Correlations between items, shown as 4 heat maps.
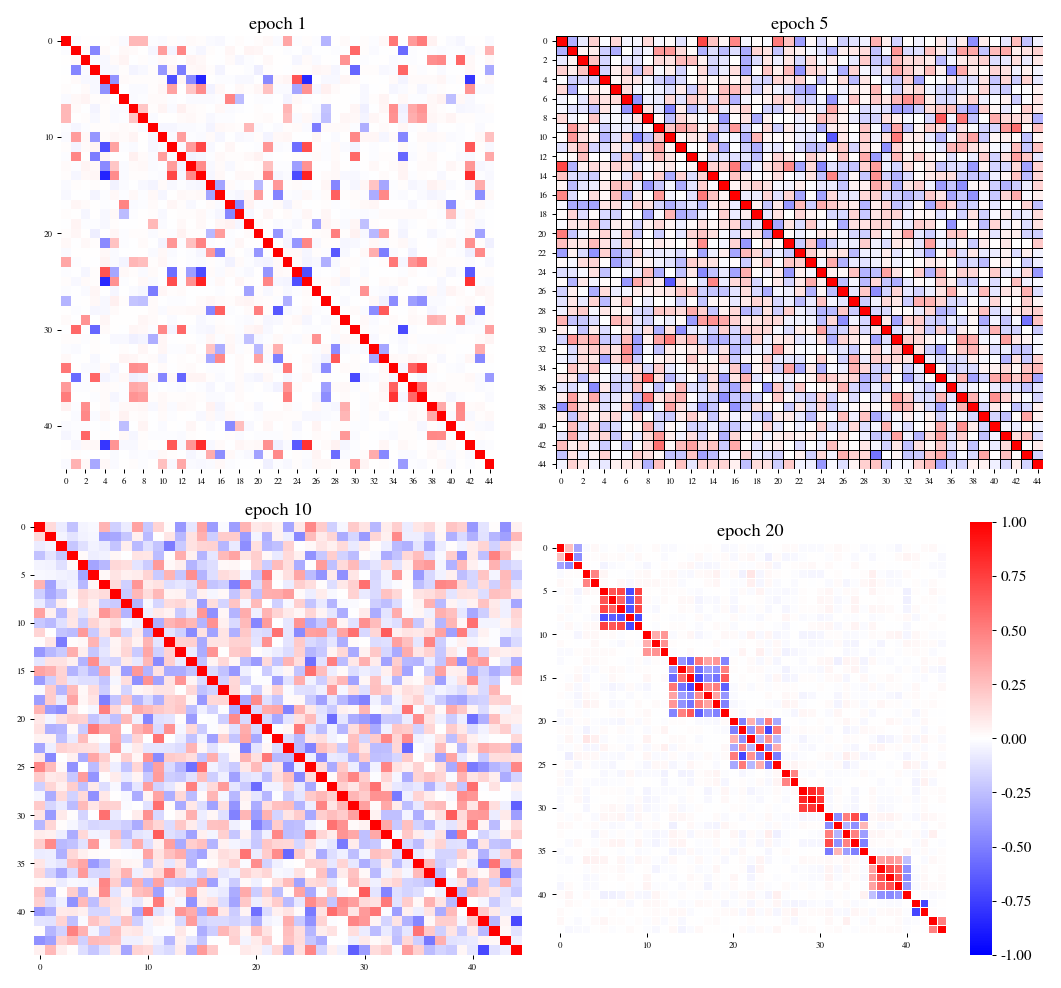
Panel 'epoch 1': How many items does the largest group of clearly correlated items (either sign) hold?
9
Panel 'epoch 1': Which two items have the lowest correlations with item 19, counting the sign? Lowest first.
26, 31
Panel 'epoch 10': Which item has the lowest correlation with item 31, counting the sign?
20
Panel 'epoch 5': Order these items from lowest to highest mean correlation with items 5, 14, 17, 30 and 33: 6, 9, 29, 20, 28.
28, 9, 20, 6, 29
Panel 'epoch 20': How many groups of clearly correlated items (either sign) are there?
12
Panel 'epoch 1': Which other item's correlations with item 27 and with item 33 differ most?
28
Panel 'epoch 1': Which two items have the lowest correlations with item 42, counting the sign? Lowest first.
4, 24
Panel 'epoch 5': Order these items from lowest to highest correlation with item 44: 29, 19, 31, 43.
43, 31, 19, 29
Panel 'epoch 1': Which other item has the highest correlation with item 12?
30
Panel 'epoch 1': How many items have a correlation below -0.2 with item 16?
4
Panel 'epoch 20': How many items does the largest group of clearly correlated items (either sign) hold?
7
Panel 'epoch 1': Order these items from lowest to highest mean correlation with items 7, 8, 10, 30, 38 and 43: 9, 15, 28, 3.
3, 28, 9, 15
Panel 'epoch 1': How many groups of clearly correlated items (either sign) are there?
7
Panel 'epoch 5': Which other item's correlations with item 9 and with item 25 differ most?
10
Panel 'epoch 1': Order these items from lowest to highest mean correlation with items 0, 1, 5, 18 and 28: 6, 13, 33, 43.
43, 6, 13, 33
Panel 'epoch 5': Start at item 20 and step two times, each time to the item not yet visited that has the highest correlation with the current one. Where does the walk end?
13
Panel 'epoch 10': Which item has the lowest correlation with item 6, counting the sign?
18
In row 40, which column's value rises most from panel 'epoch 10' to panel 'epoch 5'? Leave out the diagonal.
37
